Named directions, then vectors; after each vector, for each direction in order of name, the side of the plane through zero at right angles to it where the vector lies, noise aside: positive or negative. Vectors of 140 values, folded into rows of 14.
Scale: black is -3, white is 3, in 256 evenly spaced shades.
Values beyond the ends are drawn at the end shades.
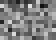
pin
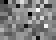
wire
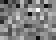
positive, positive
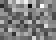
negative, positive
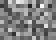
negative, positive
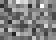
negative, positive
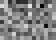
positive, negative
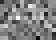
positive, positive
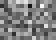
negative, positive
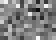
negative, negative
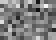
negative, negative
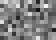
negative, negative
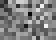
negative, positive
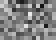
positive, negative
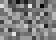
positive, negative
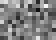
negative, negative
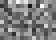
negative, positive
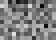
positive, negative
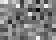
negative, negative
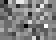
negative, positive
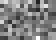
negative, negative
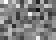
negative, negative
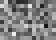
positive, negative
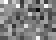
negative, negative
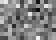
negative, negative
